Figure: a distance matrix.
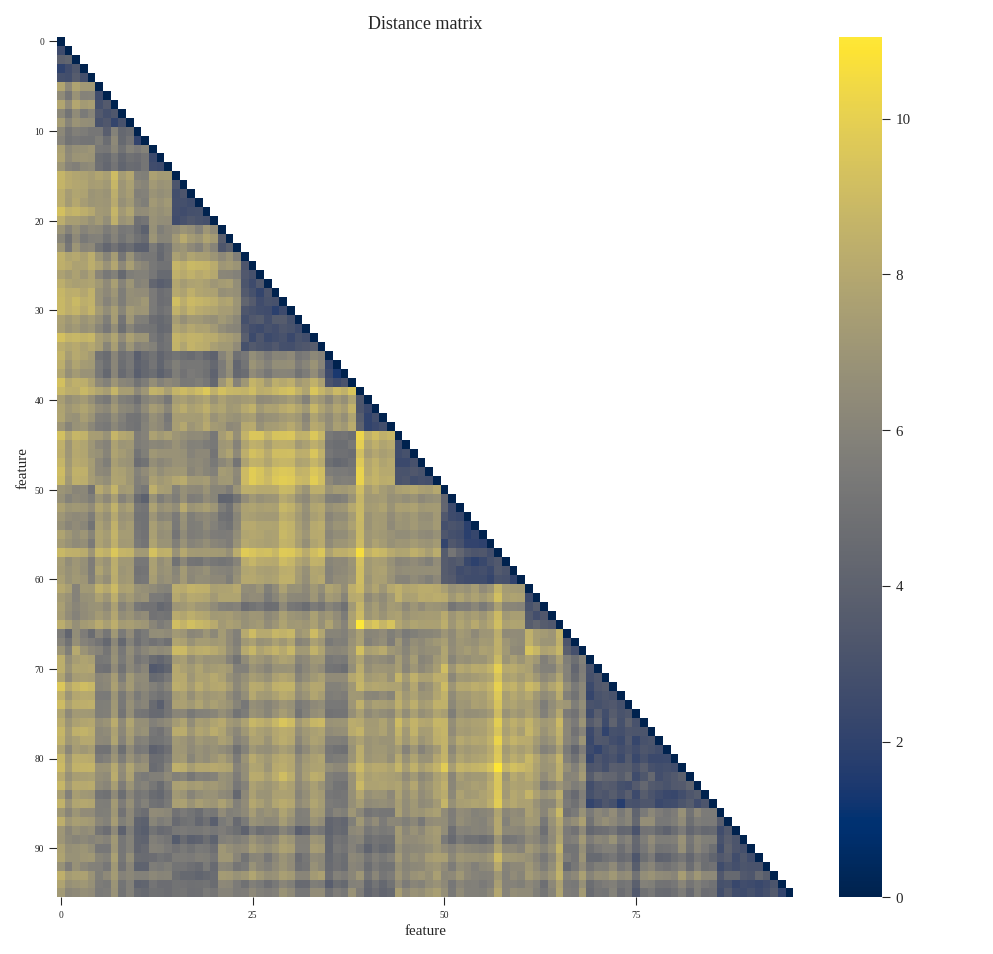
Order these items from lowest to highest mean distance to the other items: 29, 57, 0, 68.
68, 29, 0, 57
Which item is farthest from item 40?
65
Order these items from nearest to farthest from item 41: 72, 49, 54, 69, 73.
73, 69, 54, 72, 49
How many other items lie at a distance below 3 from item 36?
3
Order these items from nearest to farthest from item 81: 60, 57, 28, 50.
28, 60, 50, 57
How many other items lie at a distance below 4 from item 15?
6
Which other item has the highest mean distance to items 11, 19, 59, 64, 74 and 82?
39
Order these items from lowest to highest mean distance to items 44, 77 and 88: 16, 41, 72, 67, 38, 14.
72, 67, 14, 38, 16, 41
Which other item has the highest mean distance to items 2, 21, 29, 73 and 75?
57
